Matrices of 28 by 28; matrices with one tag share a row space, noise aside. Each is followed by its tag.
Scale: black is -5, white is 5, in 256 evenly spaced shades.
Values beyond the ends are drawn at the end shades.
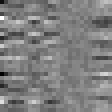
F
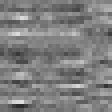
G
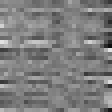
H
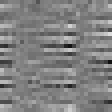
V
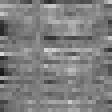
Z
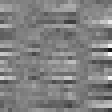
V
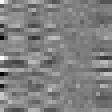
F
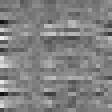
Z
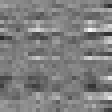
H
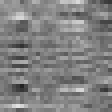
G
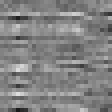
G
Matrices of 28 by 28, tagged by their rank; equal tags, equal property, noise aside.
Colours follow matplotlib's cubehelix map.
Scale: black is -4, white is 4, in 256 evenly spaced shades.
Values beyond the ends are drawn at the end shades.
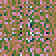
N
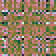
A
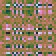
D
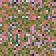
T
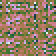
T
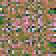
T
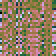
N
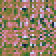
T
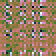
A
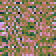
T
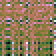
D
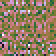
T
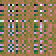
D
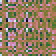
A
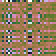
D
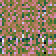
N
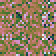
T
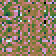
T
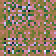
N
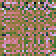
N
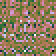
T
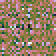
N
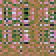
A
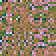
T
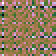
D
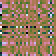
A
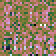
T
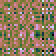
A
